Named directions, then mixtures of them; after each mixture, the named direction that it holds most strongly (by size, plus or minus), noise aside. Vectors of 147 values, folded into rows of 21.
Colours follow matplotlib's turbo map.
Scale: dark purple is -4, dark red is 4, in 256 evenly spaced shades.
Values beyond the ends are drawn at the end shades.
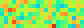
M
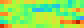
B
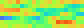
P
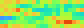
P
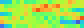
B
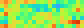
B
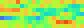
P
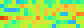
P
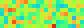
M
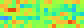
P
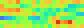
P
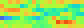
P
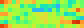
B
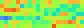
P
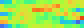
B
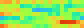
B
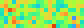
M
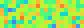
M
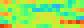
B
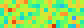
M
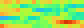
P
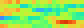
P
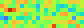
M
